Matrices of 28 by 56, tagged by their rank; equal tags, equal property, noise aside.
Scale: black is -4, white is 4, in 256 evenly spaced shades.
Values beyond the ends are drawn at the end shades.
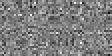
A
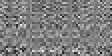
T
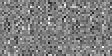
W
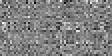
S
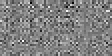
S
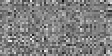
A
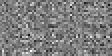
W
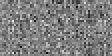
W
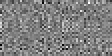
S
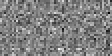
W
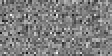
A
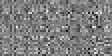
S
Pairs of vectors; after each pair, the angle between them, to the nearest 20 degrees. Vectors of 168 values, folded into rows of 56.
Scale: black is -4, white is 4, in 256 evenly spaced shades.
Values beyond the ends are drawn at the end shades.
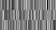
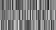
80 degrees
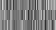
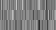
100 degrees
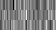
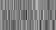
140 degrees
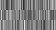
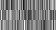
20 degrees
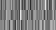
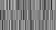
80 degrees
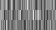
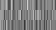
20 degrees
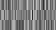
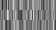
60 degrees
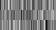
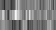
100 degrees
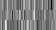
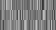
100 degrees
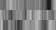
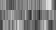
160 degrees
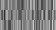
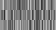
40 degrees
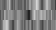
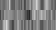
20 degrees
